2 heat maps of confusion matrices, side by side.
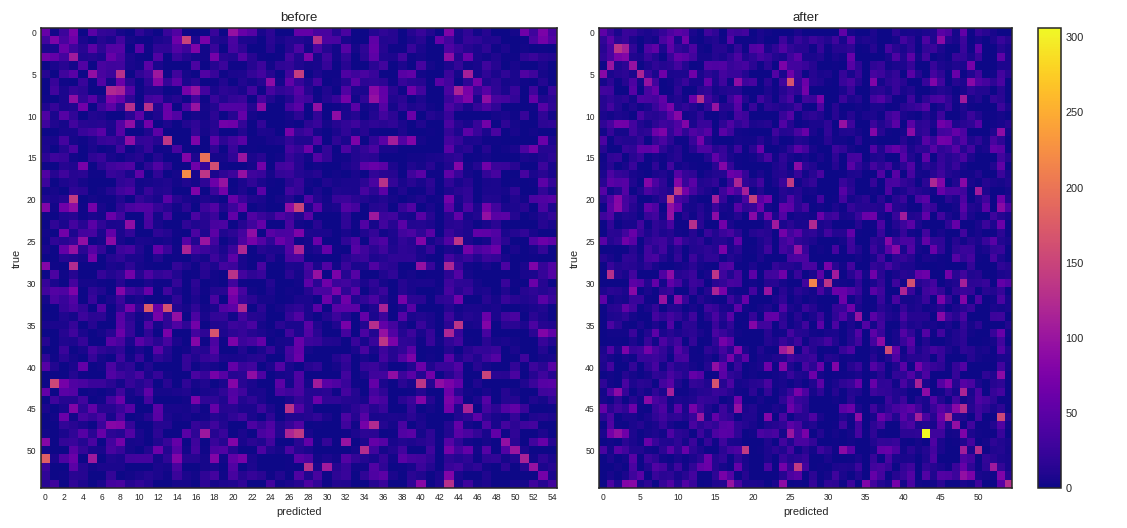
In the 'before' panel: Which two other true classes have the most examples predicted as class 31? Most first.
10, 29
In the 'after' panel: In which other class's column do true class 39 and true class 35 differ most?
20
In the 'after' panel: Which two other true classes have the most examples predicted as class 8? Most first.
32, 12
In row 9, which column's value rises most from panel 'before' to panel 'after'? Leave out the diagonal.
15
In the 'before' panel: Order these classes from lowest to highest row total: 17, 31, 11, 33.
11, 31, 17, 33
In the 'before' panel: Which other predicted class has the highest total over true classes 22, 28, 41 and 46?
47
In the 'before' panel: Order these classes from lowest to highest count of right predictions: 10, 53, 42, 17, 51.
10, 53, 42, 51, 17
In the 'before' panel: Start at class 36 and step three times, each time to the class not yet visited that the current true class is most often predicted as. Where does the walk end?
16
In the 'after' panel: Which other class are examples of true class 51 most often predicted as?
14
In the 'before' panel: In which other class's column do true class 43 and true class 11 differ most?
9
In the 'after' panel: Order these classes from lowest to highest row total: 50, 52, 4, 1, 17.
17, 1, 4, 52, 50
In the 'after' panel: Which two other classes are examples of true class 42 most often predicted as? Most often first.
15, 46
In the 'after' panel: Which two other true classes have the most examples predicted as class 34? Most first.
46, 42
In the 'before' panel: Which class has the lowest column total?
42
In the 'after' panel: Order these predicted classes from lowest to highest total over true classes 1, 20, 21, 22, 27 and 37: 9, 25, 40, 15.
25, 40, 15, 9
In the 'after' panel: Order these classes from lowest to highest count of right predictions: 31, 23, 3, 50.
31, 3, 23, 50
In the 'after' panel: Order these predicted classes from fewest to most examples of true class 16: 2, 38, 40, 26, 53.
2, 40, 38, 53, 26
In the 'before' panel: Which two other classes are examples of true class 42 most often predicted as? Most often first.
1, 40
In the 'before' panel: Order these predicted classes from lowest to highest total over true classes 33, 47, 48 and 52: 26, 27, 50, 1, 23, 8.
1, 50, 23, 8, 26, 27
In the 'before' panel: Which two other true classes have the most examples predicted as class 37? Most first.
13, 41
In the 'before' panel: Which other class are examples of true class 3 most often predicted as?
43
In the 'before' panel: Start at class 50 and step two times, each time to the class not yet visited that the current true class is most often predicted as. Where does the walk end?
14
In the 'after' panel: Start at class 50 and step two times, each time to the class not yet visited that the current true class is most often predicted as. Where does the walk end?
10
